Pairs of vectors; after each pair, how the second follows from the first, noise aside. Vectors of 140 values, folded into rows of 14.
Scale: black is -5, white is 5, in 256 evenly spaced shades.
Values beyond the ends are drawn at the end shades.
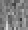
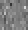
wrapped around, partly zeroed.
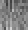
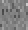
wrapped around, partly zeroed.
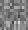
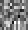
scaled up.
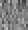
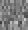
wrapped around, negated.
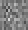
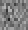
sign-scrambled.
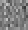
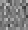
copied.
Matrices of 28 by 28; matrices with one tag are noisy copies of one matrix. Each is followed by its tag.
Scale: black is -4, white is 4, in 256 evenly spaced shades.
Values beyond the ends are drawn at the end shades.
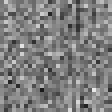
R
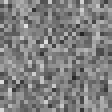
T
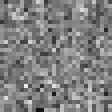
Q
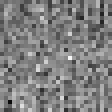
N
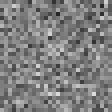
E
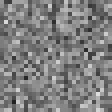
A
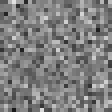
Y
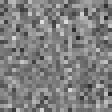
Y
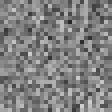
A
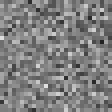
E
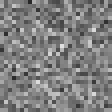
E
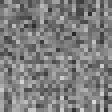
N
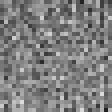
N
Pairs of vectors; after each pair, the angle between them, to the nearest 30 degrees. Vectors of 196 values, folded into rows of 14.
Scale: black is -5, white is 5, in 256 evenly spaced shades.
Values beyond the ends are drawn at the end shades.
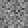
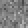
90 degrees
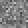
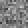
30 degrees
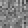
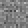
90 degrees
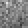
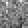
30 degrees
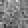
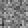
90 degrees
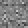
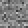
150 degrees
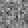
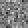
30 degrees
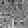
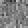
60 degrees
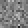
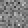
60 degrees
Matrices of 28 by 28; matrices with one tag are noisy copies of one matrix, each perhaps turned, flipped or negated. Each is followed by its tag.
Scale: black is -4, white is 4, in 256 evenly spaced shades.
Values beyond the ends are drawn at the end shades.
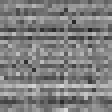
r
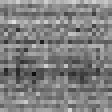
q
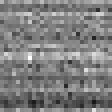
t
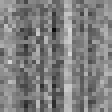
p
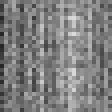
q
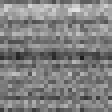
t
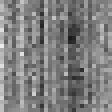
q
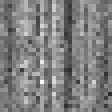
p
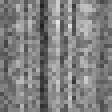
p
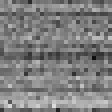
t
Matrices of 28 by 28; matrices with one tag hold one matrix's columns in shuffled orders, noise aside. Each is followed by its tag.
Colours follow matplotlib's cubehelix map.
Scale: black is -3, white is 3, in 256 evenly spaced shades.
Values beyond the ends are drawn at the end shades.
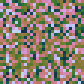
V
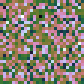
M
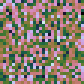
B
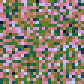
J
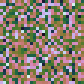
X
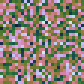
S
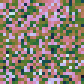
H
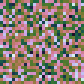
S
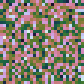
B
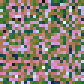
M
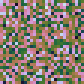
H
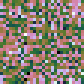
H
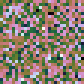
V
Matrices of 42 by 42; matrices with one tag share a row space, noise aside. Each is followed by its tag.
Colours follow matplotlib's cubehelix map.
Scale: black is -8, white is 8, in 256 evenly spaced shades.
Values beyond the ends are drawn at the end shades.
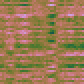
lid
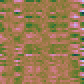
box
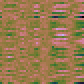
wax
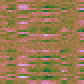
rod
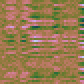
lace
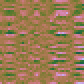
wax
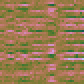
lid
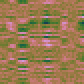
rod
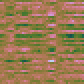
lid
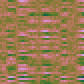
rod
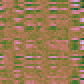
box
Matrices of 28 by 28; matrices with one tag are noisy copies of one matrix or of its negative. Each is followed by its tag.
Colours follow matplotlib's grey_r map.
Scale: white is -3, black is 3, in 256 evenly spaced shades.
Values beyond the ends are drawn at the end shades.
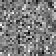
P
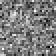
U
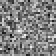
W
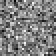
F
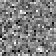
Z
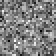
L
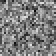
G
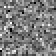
Z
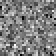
L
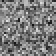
G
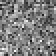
U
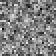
U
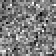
F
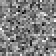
F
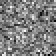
F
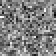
L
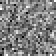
U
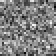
G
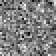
P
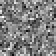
L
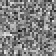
W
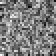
U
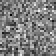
W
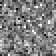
L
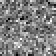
G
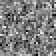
L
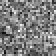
W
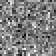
W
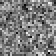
P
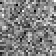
U
